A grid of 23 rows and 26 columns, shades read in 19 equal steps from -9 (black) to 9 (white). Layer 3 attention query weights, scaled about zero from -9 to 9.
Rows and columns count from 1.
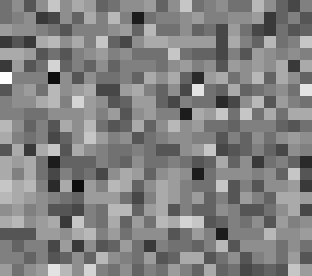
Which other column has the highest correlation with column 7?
5
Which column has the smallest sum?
19
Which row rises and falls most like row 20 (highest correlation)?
4
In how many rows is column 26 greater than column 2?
8
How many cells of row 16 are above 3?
4
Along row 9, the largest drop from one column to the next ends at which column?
23
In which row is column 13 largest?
3
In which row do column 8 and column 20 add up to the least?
14
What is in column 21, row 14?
1
